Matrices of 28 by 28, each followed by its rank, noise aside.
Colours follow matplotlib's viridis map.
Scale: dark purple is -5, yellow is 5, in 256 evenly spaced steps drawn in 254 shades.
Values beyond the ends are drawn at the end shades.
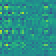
two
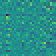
four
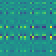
one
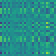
one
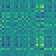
two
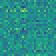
three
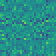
four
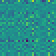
two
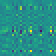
two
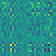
two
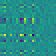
one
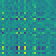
one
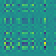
one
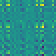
two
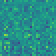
five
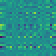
two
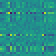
one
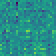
four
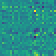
four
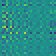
two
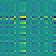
one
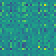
two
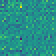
five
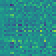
three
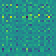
three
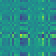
one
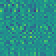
four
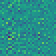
three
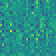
four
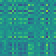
one
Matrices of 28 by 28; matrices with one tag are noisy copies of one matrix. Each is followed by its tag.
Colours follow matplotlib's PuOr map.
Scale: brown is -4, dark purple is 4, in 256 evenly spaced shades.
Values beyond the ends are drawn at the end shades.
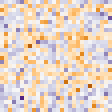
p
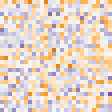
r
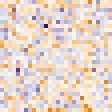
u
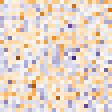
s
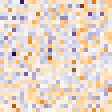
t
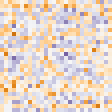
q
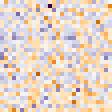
t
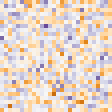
t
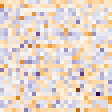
u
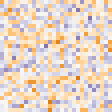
s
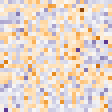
p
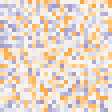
r
